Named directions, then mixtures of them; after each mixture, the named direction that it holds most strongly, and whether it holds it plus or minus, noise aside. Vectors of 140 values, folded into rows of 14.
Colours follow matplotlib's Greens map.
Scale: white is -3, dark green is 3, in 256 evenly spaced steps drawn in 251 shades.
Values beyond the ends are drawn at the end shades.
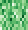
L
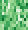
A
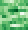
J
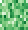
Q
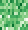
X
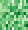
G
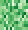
G, plus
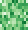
Q, plus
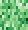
X, minus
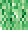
L, plus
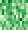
L, plus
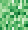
G, plus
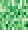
G, plus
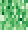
A, minus
